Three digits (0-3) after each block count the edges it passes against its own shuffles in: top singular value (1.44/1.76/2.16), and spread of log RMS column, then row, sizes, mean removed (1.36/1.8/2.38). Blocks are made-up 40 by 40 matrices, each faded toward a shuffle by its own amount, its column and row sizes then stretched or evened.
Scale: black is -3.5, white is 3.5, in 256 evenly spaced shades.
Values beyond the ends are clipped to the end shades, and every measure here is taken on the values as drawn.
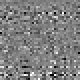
2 1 3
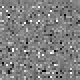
0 1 2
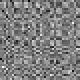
3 1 0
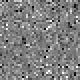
1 1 1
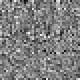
1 0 2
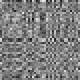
3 1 3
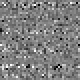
0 0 3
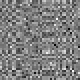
3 1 1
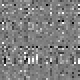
2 3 2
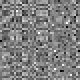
3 1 0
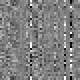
3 3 1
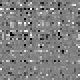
2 2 3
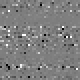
0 0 3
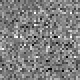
0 0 2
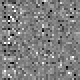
1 2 0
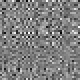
3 2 3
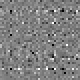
2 1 2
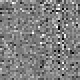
2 2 1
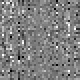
0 3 1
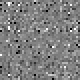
0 1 2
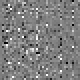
1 3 1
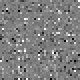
0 1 2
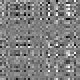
3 3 3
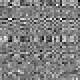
3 1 3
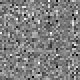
0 2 0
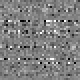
2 0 3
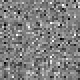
1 1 0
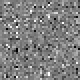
0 2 1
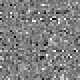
1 0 2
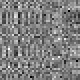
3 1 1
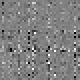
0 3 2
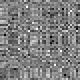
3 0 2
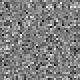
2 1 1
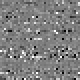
0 1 3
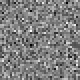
0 1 0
